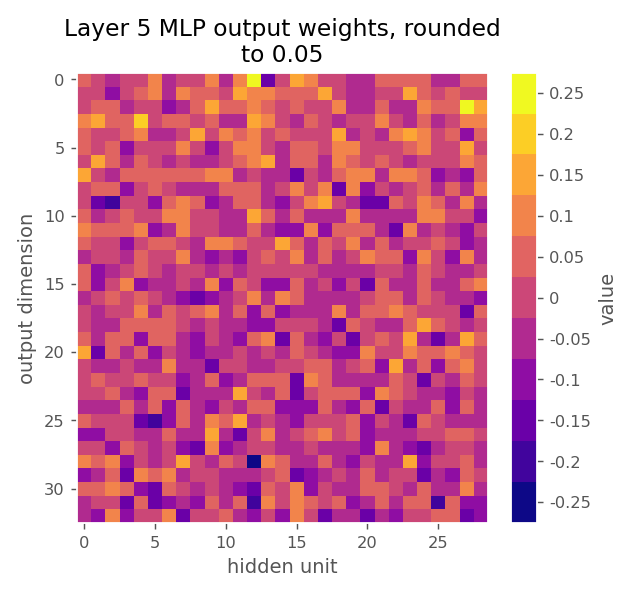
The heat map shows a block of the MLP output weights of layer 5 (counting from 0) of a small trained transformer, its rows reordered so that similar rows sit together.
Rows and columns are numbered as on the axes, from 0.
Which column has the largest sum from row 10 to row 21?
24
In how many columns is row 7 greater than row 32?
20
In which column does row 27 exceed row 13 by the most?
9
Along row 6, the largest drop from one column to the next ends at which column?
14
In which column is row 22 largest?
16
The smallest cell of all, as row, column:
28, 12
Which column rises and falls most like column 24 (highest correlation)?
15
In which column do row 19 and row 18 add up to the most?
23
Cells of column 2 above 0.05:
3
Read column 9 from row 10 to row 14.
0 0 0.1 -0.1 -0.05
